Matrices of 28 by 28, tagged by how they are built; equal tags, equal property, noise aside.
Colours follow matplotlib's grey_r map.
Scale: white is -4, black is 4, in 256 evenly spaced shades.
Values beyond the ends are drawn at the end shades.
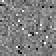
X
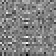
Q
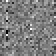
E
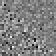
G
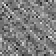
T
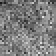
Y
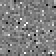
X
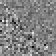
G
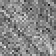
T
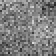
Y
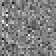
E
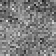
Y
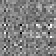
Q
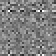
Q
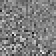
G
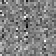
E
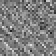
T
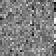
E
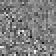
G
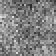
Y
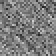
T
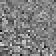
G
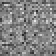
Q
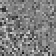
G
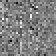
E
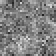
Y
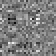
Q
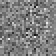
E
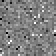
X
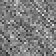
T
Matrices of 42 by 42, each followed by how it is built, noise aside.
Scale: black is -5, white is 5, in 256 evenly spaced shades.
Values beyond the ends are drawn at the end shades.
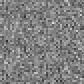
repeating rows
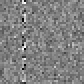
uneven columns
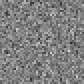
repeating rows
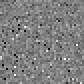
sparse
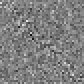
banded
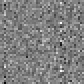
uneven columns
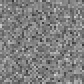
repeating rows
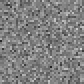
noise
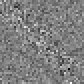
banded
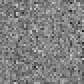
uneven columns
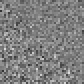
lower triangular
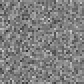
repeating rows
